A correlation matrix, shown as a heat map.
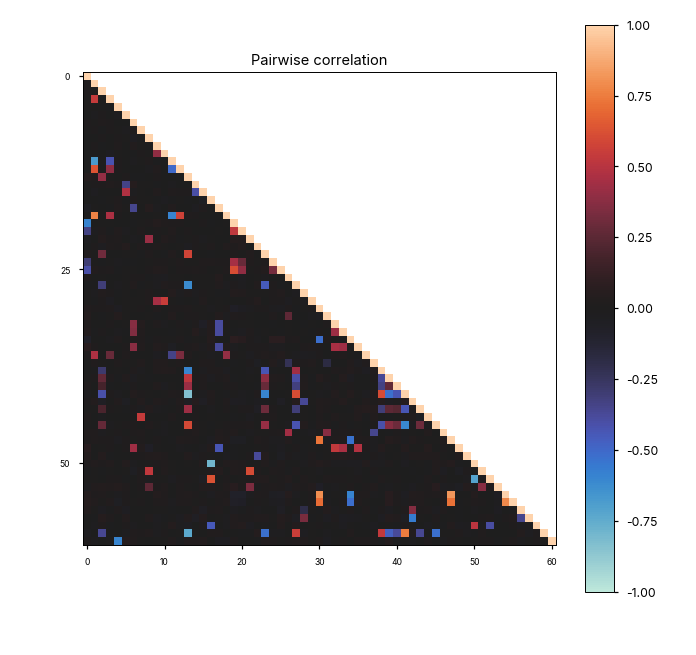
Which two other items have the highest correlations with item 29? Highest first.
10, 9
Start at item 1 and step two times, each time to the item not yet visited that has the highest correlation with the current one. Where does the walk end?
12
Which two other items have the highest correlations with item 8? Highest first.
51, 21
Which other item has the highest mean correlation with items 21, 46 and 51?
8
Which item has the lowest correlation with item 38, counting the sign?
13
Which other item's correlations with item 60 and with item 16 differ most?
50
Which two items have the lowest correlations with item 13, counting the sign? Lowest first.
41, 59
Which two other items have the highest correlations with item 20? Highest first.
19, 25
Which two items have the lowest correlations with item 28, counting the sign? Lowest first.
42, 56
